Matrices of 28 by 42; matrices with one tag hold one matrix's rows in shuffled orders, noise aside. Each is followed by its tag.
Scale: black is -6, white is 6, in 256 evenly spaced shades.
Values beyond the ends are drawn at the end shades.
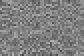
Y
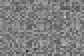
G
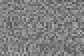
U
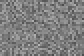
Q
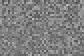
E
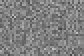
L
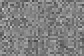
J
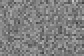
U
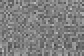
U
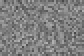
Q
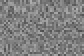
U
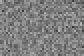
U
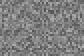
E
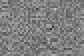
Y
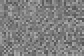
U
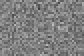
Q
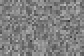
G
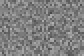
E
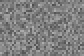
L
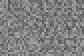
U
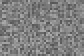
Y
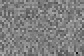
J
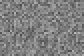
Q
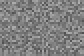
E
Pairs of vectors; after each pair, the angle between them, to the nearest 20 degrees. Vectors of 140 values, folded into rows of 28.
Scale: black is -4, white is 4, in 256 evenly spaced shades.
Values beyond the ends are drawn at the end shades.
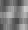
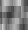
140 degrees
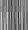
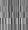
40 degrees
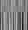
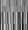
20 degrees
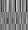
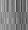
140 degrees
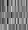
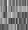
140 degrees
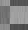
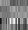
60 degrees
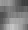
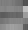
60 degrees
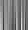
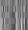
40 degrees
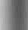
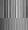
140 degrees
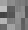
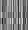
100 degrees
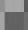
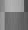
20 degrees
